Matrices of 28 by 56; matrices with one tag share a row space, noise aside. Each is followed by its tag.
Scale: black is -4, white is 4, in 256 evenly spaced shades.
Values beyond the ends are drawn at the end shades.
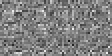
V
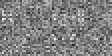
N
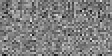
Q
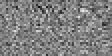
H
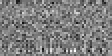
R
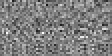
H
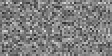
Q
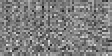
H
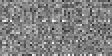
Q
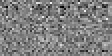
H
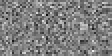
H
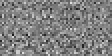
R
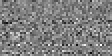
Q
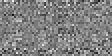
V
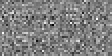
R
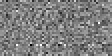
H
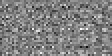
H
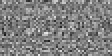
N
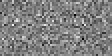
R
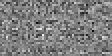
H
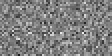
R
